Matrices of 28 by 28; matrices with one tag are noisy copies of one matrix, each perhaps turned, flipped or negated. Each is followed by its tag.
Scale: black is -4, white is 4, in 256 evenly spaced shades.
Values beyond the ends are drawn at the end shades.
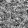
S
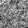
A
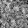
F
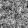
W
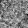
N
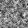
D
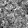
N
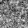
A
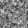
D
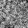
N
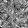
W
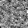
S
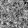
A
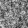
A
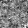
A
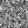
S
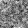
N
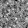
S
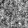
A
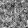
W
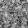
W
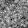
N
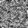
S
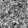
D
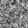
D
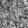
A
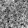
N
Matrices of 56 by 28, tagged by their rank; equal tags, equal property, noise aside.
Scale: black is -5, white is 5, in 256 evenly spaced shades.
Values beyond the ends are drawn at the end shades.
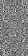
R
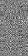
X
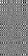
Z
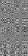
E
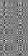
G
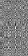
E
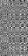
E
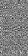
R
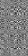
E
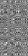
X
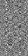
R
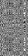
X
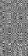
X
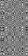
E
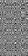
X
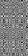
E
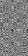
X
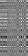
Z
